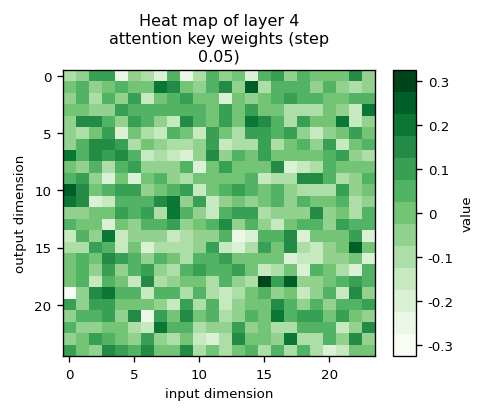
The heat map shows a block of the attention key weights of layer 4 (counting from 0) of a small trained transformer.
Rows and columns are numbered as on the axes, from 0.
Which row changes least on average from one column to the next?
3
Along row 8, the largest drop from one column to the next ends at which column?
17
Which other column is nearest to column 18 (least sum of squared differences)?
19
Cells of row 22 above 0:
9
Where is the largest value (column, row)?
15, 18
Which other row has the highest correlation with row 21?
2
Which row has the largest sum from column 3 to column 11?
24
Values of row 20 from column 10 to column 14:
-0.1 0.05 -0.15 -0.05 0
